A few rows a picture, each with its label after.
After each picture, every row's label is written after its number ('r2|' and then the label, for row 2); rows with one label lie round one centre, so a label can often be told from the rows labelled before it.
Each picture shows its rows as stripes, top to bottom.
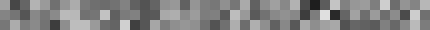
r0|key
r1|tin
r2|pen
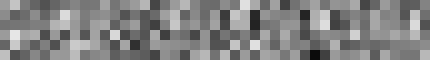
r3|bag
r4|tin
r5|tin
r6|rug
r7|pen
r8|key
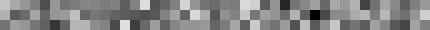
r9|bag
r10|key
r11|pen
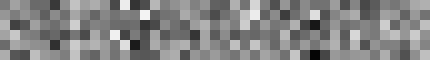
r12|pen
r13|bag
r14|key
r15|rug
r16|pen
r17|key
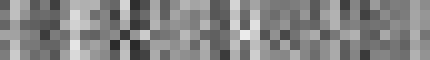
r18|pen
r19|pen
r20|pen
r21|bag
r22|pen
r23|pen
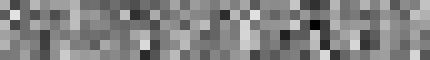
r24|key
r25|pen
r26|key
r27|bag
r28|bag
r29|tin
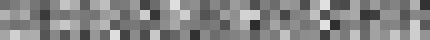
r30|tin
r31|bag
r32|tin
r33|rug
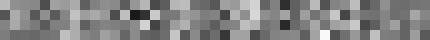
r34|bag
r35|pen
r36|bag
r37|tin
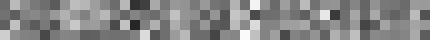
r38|pen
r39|tin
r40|pen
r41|bag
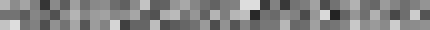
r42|bag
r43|tin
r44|rug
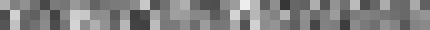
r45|bag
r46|pen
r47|pen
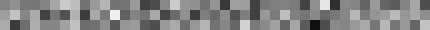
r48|tin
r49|rug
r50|key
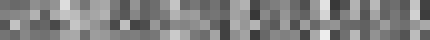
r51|tin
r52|tin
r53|pen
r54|tin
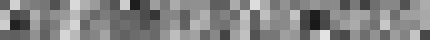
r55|pen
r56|key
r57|key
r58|tin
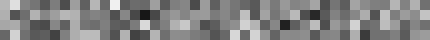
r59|rug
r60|key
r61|bag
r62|pen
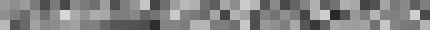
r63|bag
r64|tin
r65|key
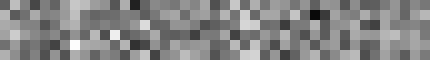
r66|pen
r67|key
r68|bag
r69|rug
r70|pen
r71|bag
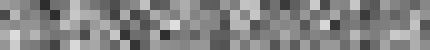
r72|bag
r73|pen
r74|tin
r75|rug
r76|pen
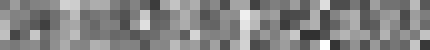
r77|tin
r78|bag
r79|bag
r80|key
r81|tin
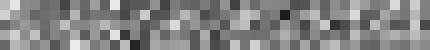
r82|rug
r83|bag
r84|tin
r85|rug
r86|pen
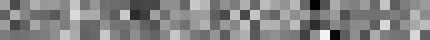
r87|key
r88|pen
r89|key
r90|tin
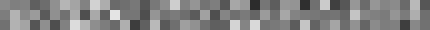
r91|tin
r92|rug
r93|pen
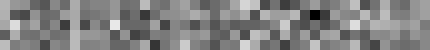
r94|bag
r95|key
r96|rug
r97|pen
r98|bag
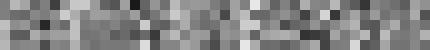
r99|pen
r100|tin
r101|bag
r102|key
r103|bag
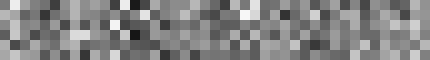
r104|pen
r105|bag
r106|rug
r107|pen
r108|key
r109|rug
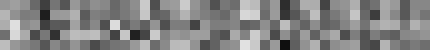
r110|bag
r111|bag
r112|rug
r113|pen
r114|bag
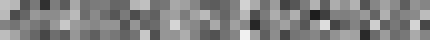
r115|bag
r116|key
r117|tin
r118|bag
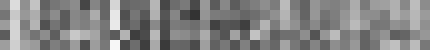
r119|rug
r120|rug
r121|rug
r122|pen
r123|rug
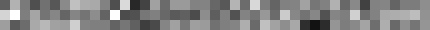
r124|pen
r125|rug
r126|key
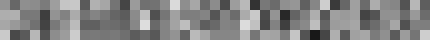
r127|tin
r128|bag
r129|bag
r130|key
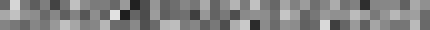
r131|pen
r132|rug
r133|tin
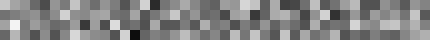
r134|bag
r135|tin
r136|rug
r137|pen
